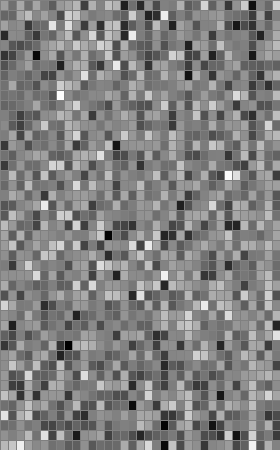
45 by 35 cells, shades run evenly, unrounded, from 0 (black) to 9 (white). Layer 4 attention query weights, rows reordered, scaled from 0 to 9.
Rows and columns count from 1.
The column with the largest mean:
34
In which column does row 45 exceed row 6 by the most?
32
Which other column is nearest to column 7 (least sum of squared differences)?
33
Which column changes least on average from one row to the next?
3
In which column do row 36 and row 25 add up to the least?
21
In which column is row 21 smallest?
23
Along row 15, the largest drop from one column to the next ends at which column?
15
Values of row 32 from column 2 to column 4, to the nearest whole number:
5 4 6
